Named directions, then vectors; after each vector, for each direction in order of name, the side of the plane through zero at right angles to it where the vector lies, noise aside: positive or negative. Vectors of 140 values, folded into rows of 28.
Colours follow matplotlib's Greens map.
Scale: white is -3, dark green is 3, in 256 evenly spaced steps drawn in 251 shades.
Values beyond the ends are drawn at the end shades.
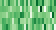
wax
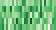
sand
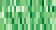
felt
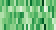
positive, negative, positive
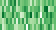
negative, negative, negative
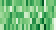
positive, negative, positive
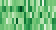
negative, positive, negative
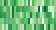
negative, negative, negative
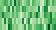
negative, negative, negative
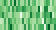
negative, negative, negative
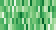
positive, positive, positive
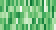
positive, negative, positive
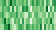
negative, negative, positive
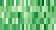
positive, negative, positive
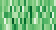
positive, positive, negative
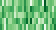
negative, positive, negative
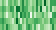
negative, positive, positive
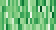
negative, positive, positive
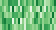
negative, negative, positive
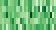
positive, negative, negative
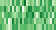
positive, positive, negative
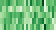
positive, negative, positive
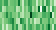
positive, negative, negative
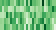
positive, negative, positive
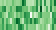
negative, positive, positive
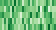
negative, negative, negative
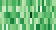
positive, negative, negative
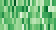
negative, negative, negative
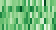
negative, positive, negative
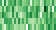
negative, negative, negative
